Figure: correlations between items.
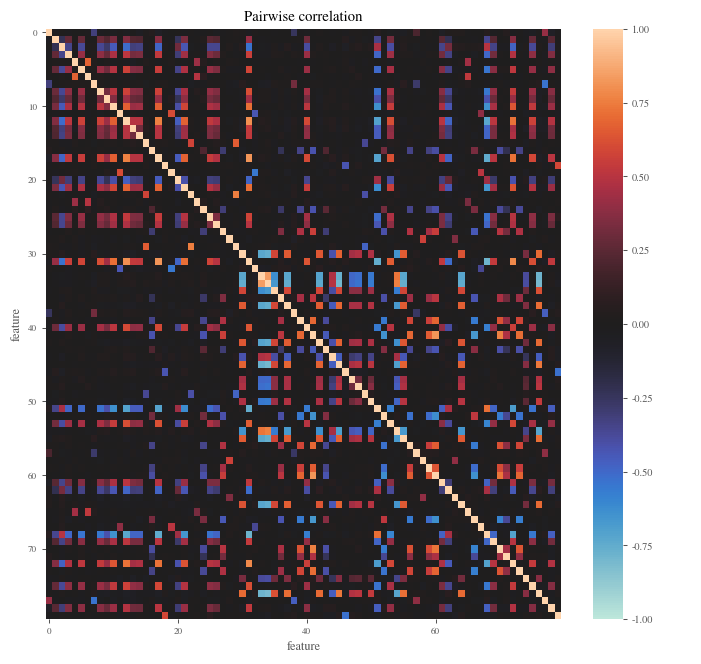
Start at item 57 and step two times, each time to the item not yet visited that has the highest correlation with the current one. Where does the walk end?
0
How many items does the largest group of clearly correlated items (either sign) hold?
26
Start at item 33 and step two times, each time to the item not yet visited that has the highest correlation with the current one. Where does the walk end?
54
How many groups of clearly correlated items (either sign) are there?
9
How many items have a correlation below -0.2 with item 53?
5
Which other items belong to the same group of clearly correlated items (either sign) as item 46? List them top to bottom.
18, 79
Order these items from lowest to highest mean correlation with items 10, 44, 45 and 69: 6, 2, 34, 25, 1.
2, 34, 6, 1, 25
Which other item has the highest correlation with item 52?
66
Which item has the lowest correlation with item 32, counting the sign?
19
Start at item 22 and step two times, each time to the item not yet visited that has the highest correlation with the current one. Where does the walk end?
15
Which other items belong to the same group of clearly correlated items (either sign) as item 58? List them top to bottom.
28, 63
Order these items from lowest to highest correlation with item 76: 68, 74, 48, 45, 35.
68, 74, 48, 35, 45
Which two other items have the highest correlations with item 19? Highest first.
11, 67
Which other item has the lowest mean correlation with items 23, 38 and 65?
77
